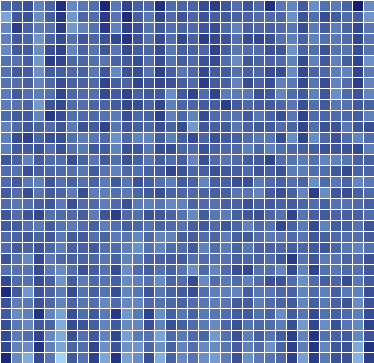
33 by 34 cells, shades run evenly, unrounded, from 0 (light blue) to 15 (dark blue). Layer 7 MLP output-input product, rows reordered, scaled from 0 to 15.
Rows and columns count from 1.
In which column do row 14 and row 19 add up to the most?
12
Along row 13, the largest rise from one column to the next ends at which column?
28
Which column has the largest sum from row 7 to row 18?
15
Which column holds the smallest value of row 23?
13
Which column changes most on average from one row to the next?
11
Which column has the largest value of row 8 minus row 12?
18
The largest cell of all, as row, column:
1, 33
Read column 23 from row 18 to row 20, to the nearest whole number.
8 11 10
